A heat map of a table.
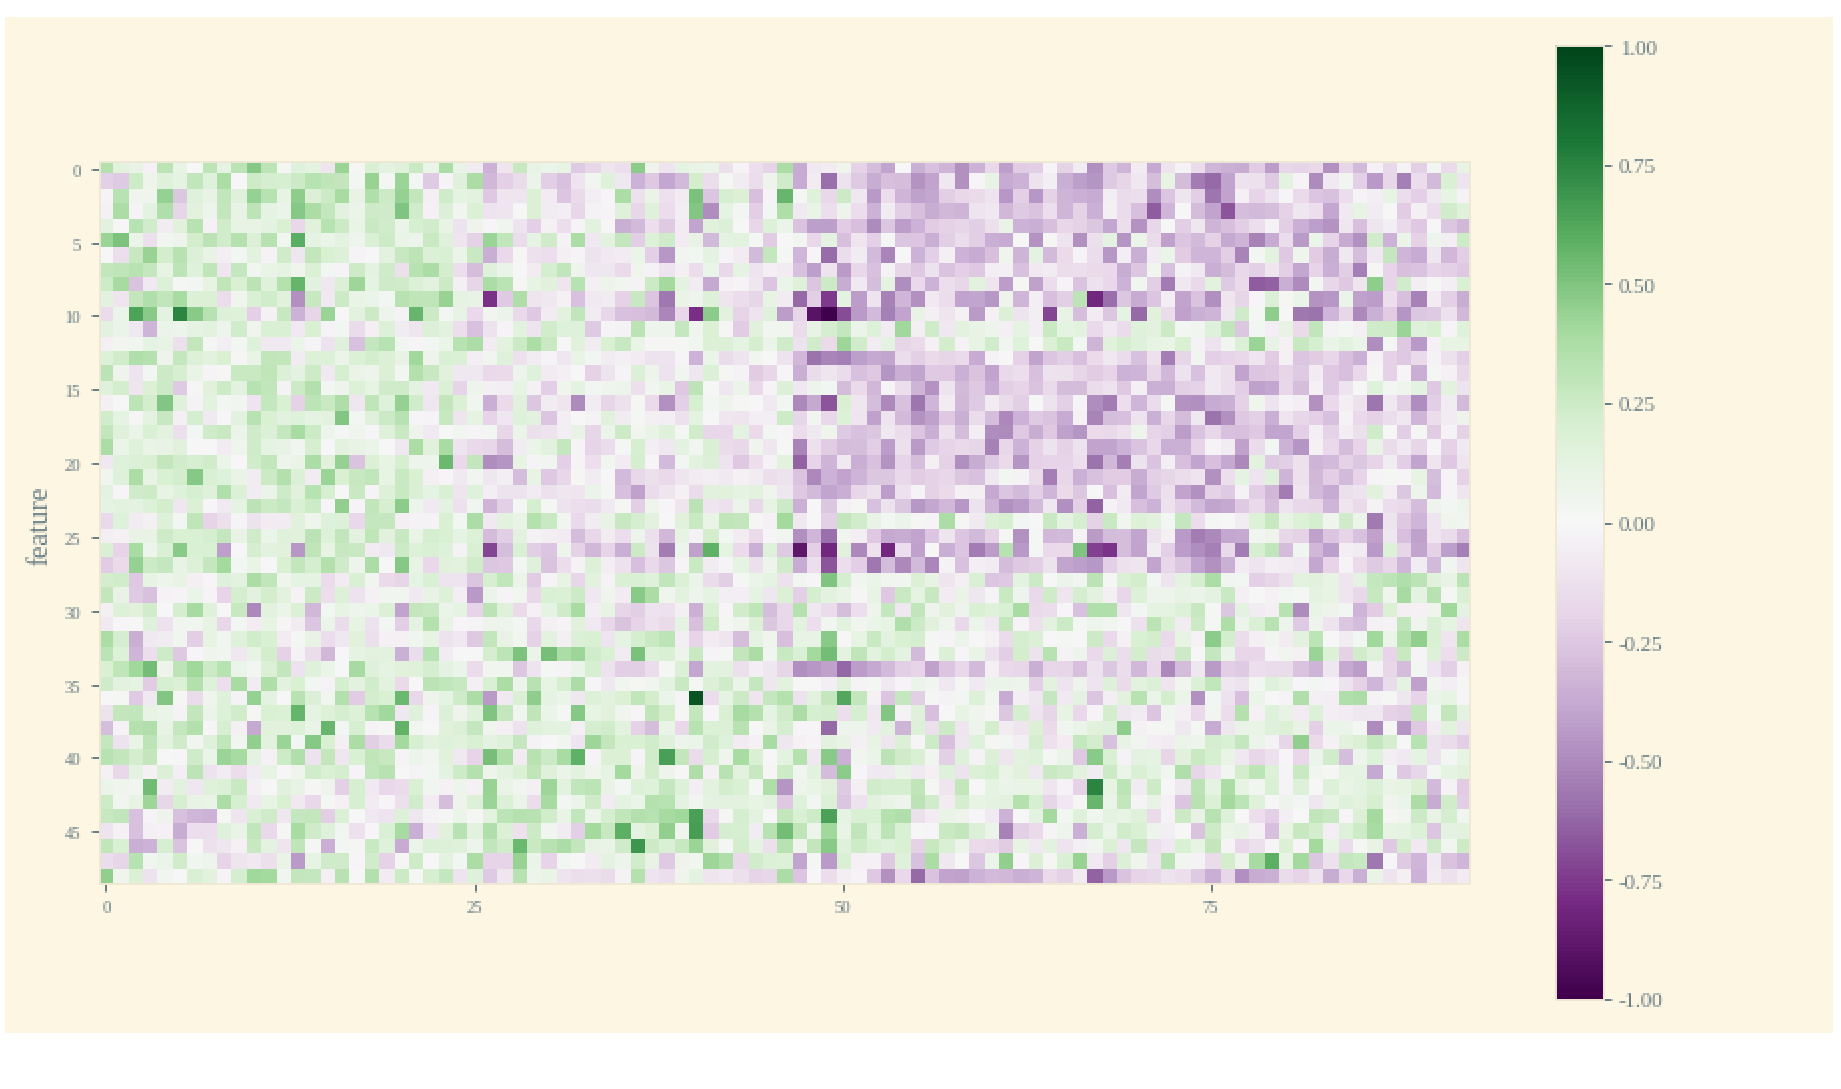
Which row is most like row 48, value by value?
0
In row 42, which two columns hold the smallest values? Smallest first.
46, 90
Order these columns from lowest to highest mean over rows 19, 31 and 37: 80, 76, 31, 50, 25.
50, 80, 25, 76, 31
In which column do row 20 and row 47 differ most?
79
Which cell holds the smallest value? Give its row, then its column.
10, 49
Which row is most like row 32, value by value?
28
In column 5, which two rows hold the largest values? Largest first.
10, 26
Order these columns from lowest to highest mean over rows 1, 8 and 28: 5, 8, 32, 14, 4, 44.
44, 32, 5, 4, 14, 8
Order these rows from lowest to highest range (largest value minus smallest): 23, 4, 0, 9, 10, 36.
4, 0, 23, 9, 36, 10
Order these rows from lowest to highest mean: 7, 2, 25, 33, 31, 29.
25, 7, 2, 31, 29, 33
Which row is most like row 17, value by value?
23
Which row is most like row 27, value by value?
1
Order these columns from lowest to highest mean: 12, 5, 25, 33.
33, 25, 5, 12
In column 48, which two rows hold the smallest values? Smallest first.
10, 13
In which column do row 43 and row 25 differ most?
67
